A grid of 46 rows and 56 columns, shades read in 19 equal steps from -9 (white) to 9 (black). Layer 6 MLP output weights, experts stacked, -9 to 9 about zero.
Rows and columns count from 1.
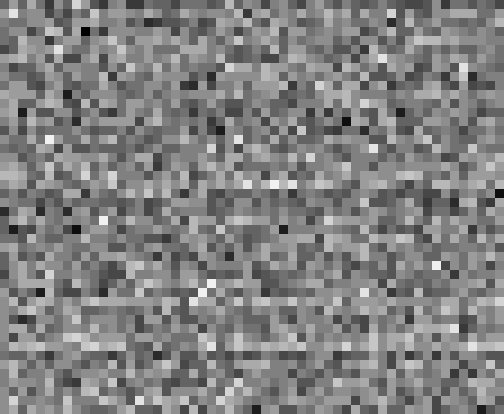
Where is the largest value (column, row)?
10, 4
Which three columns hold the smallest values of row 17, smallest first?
42, 24, 53
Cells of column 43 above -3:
38
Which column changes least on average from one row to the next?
1
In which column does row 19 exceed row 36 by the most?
18
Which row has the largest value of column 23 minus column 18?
30
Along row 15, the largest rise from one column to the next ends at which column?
35
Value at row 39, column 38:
-2
